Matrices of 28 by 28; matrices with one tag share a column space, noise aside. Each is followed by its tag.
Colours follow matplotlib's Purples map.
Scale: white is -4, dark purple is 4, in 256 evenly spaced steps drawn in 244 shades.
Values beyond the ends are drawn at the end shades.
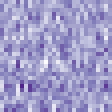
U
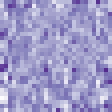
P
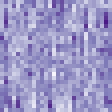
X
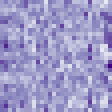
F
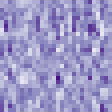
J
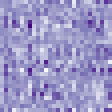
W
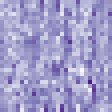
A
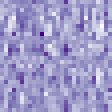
J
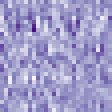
J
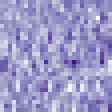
U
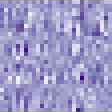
J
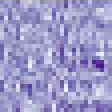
U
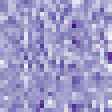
F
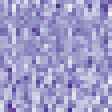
P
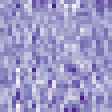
P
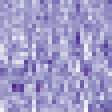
U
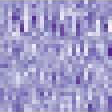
J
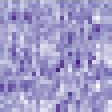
U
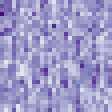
A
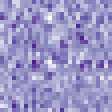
F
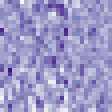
P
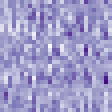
J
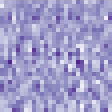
U
